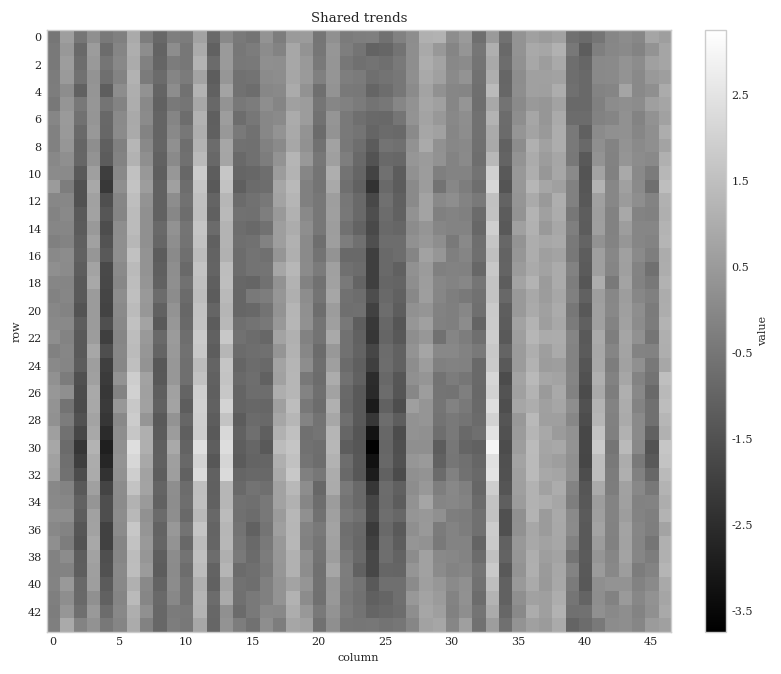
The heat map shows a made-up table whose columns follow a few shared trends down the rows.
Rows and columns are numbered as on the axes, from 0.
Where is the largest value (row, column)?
30, 33
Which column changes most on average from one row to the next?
24
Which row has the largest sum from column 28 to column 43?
23
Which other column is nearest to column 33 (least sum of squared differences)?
11
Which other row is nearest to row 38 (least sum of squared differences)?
13
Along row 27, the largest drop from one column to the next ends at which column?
34
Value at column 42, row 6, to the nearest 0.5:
0
